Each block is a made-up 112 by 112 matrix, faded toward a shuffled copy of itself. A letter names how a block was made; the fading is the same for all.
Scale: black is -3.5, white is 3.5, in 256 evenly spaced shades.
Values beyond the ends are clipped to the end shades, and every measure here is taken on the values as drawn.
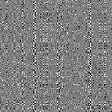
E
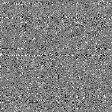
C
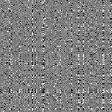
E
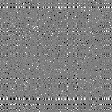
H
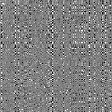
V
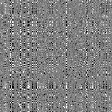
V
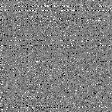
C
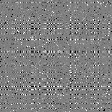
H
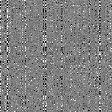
E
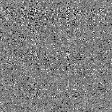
C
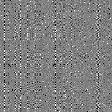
V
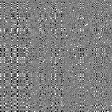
V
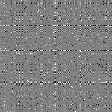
H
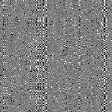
E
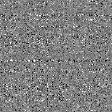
C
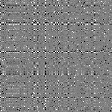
H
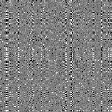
V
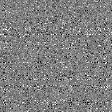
C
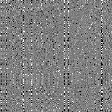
E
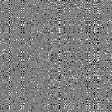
V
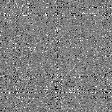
C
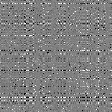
H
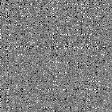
C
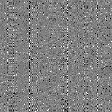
E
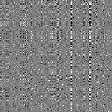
V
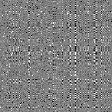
V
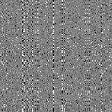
E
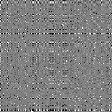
H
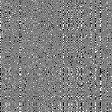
V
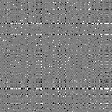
H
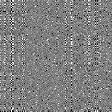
E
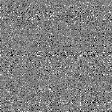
C
